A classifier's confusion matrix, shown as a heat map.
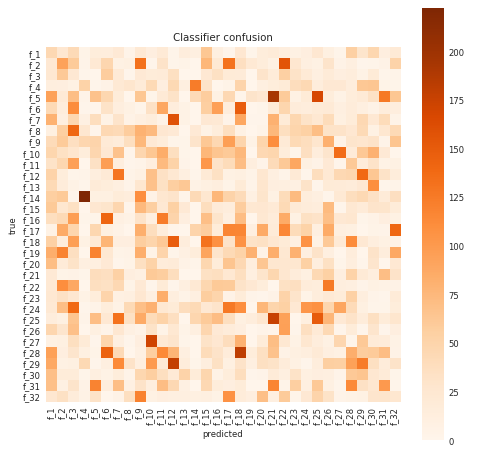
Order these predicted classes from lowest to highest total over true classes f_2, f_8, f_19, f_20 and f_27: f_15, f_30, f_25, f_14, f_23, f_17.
f_14, f_30, f_25, f_23, f_15, f_17
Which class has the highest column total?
f_18
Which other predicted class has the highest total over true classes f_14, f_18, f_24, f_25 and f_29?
f_12
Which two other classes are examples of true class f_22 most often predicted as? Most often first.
f_26, f_2
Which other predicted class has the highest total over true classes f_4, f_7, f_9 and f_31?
f_21
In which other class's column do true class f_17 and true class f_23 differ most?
f_32
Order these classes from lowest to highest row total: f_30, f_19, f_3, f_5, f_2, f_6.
f_3, f_30, f_6, f_2, f_19, f_5
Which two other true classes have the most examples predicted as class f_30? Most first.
f_13, f_10
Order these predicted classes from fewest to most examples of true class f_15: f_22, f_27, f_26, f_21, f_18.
f_27, f_21, f_22, f_18, f_26
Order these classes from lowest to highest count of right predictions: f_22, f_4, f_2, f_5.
f_22, f_4, f_5, f_2
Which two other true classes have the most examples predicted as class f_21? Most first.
f_5, f_25
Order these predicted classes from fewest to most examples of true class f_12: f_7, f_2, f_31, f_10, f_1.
f_2, f_31, f_1, f_10, f_7
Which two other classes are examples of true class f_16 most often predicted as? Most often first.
f_6, f_11
